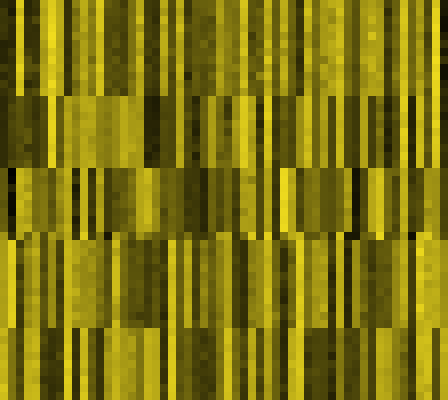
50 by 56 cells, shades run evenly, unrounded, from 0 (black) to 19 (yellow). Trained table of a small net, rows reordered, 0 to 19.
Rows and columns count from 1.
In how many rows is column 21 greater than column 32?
12
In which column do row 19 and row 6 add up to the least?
1
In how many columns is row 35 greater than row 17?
30
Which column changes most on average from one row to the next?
10
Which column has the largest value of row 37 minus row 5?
2
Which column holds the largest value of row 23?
36
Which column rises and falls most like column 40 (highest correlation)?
33
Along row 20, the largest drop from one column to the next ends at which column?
52
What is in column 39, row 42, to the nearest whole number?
7
